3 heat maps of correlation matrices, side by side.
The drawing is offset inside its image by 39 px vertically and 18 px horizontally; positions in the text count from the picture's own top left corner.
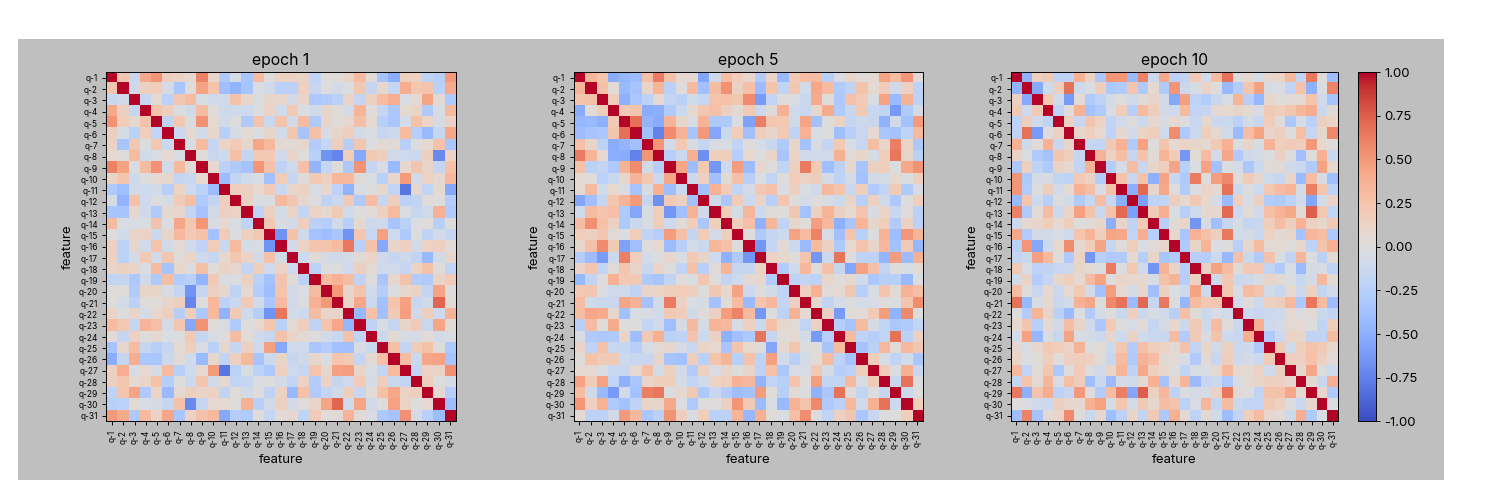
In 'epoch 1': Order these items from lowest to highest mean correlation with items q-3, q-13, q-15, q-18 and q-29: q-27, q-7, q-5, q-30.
q-27, q-5, q-30, q-7
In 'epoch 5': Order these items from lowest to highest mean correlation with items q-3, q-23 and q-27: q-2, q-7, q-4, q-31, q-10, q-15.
q-31, q-10, q-7, q-15, q-4, q-2
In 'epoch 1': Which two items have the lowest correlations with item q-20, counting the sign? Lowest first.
q-8, q-15
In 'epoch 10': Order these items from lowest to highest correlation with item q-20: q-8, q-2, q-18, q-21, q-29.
q-8, q-2, q-29, q-21, q-18
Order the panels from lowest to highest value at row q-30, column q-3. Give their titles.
epoch 10, epoch 1, epoch 5
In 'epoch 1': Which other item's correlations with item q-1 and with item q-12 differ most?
q-9
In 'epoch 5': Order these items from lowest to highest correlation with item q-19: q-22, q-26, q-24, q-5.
q-22, q-26, q-24, q-5
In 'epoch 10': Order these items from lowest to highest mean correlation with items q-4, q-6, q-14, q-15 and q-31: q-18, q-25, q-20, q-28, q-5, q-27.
q-18, q-20, q-5, q-27, q-25, q-28
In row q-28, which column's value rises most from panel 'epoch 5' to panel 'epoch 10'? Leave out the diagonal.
q-17
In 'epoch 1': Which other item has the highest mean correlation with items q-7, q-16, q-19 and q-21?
q-30
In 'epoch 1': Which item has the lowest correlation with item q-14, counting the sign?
q-26
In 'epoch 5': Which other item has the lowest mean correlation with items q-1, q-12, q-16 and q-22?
q-17
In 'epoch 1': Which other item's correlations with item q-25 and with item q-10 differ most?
q-15
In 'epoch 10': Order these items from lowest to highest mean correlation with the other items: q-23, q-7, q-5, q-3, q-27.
q-3, q-5, q-23, q-27, q-7
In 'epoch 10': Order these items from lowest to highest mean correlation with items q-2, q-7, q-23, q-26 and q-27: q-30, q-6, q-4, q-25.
q-30, q-25, q-4, q-6
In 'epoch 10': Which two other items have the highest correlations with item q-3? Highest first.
q-17, q-22
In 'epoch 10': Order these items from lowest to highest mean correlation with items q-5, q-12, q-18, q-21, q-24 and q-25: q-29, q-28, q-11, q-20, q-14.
q-14, q-28, q-29, q-11, q-20
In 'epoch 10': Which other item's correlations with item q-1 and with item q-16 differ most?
q-2
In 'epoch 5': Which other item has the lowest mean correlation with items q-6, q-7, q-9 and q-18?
q-13
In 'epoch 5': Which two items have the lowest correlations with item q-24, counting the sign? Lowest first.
q-22, q-14
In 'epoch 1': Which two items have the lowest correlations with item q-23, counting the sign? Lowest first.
q-8, q-22
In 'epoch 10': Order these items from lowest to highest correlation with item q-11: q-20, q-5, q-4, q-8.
q-5, q-20, q-4, q-8
